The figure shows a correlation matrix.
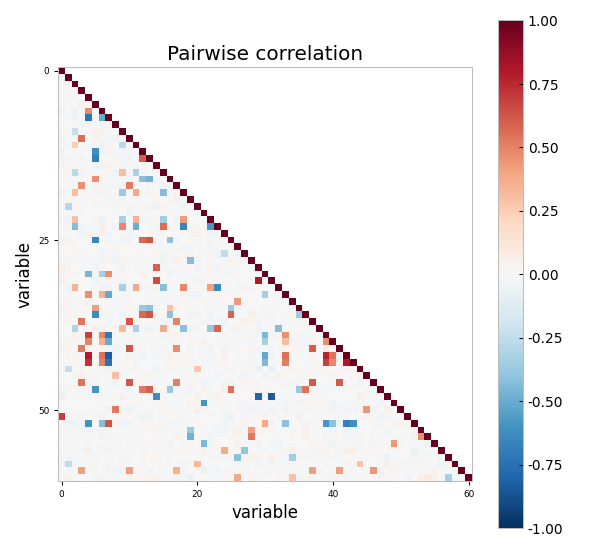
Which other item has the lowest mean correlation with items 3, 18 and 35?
23
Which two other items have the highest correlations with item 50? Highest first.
8, 45
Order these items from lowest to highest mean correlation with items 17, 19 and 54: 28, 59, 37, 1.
1, 28, 59, 37
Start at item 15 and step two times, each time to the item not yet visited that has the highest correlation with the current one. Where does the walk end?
38
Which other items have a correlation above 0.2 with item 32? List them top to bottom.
2, 11, 18, 22
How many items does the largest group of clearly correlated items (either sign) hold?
10
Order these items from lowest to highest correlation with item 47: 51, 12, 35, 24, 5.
5, 35, 51, 24, 12
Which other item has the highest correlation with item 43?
42
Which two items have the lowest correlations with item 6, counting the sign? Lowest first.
7, 52
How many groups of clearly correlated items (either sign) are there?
12
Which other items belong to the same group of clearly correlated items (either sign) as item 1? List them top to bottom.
20, 44, 58
